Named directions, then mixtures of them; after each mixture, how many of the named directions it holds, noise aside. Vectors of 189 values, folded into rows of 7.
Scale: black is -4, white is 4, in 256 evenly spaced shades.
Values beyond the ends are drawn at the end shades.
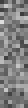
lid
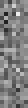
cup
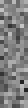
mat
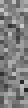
one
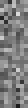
two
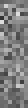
three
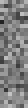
one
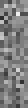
three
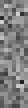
three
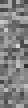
two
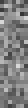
one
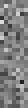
three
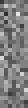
three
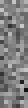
one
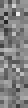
one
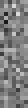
one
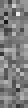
one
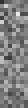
two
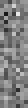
one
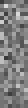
two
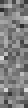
two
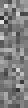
three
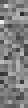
two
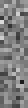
three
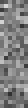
one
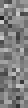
three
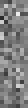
three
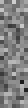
one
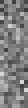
one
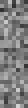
three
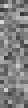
one
